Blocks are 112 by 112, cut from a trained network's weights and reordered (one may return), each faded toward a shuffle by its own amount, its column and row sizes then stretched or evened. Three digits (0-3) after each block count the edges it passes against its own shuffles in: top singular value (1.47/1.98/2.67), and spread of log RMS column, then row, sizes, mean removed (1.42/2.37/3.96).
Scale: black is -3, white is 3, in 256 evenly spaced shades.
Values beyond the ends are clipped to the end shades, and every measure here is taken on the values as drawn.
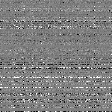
2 1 3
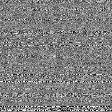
0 0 3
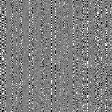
3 3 0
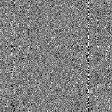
2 2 0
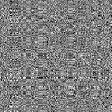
3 1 2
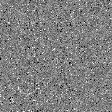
0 1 1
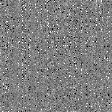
0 2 1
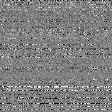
1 0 3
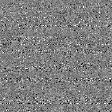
0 1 2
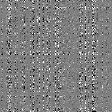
1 3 2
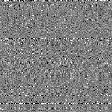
2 1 2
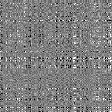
3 2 2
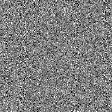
0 2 0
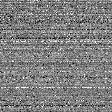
2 0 2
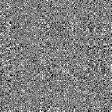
2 2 2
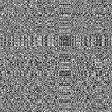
3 0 2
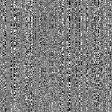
2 3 1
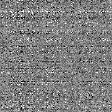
1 2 2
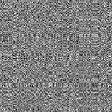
3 1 2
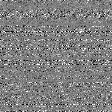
0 0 3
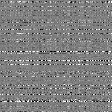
2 1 3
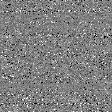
0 0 2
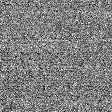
0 0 1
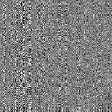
3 3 1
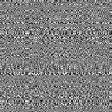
3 0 3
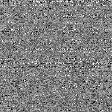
0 1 2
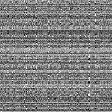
3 2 1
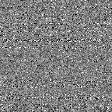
0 0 2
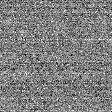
1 1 1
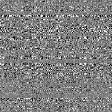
2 1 3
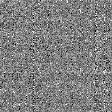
0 2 0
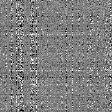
1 3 1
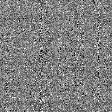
0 2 0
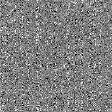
1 2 1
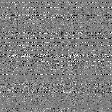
1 1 3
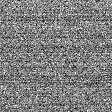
1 0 0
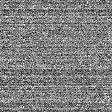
2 1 0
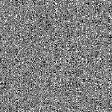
1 2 1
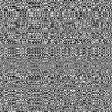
3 0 3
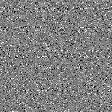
1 0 1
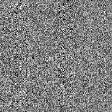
1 2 1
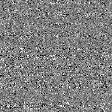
0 1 2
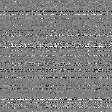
2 1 3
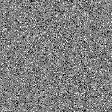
1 1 0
